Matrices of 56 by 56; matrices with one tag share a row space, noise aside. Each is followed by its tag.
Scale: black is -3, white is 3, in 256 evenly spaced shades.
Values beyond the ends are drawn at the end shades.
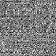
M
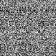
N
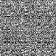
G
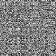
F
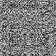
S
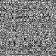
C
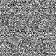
N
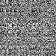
F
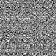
M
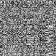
S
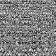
C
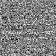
S
